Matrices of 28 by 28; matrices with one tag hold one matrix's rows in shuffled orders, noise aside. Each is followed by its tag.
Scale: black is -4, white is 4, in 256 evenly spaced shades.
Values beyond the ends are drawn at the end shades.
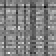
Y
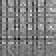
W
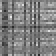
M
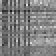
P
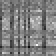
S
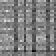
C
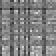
S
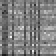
M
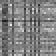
M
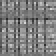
W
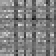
C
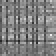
W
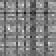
Y
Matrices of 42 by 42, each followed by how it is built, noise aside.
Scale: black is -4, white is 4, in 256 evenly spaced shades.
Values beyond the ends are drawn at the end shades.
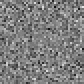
uneven rows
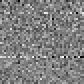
uneven rows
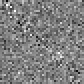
banded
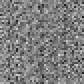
repeating rows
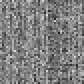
blocks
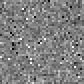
sparse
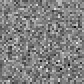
blocks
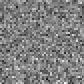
repeating columns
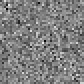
banded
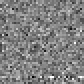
uneven rows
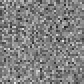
blocks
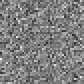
repeating rows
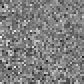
lower triangular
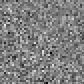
lower triangular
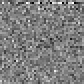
uneven rows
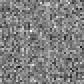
blocks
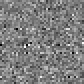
uneven rows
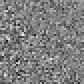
lower triangular
